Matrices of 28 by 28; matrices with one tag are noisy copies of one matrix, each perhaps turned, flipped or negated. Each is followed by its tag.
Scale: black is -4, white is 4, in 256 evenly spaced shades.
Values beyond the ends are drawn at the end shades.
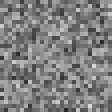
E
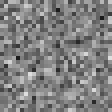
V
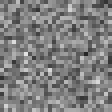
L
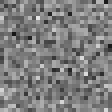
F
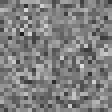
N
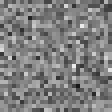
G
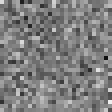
N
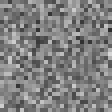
N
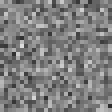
F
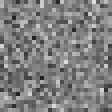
G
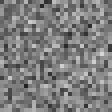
G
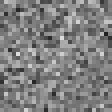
E
